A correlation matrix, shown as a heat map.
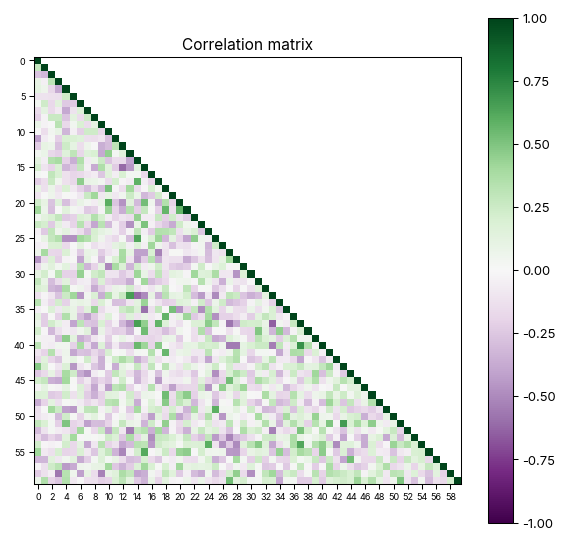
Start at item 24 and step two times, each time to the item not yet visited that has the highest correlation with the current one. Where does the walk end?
37
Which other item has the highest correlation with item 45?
27
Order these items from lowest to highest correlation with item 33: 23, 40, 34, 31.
40, 23, 31, 34
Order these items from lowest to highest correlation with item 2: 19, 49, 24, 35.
19, 35, 24, 49
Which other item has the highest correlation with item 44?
56
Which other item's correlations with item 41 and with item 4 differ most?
57
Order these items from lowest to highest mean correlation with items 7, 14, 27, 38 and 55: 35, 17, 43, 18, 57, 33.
33, 18, 35, 17, 57, 43
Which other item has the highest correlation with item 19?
35
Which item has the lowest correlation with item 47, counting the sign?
8
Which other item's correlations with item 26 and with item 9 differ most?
54
